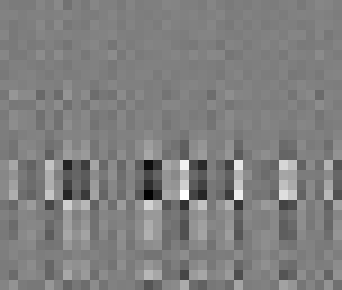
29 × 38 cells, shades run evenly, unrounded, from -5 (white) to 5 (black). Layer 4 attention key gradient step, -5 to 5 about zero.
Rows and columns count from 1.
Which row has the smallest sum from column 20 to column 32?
20
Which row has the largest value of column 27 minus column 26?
21
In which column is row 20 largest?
17
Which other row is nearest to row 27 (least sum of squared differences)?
25
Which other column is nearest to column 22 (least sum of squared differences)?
38
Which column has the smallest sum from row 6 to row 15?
8
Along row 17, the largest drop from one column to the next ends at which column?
27
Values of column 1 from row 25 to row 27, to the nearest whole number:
0 0 0
